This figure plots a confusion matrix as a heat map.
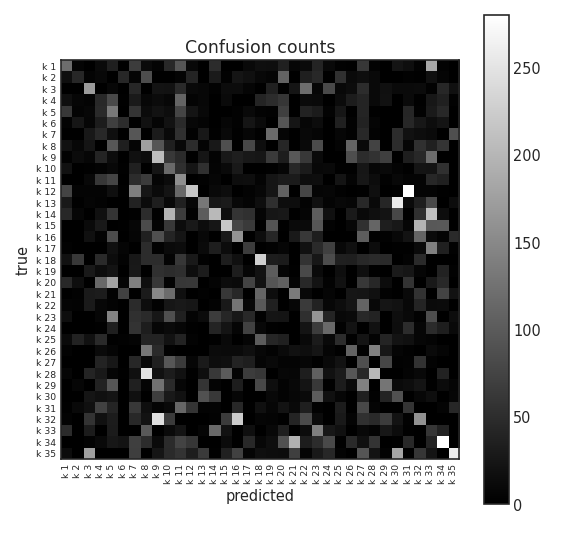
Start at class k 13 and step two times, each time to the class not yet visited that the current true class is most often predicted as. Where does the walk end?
k 23
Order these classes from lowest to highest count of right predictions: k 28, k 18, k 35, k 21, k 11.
k 21, k 11, k 28, k 18, k 35
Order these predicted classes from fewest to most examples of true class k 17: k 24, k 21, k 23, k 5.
k 21, k 5, k 23, k 24
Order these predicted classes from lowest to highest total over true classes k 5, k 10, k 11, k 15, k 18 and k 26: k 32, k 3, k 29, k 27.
k 3, k 29, k 27, k 32
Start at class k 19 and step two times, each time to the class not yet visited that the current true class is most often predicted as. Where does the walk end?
k 16
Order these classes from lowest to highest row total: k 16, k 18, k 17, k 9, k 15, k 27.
k 17, k 27, k 16, k 18, k 9, k 15
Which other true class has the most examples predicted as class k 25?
k 2
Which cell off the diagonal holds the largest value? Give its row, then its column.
k 12, k 31
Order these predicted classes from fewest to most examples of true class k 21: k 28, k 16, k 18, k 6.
k 28, k 16, k 6, k 18
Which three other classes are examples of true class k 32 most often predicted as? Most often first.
k 9, k 16, k 22
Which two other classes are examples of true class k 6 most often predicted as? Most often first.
k 20, k 5
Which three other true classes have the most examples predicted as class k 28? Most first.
k 26, k 15, k 8
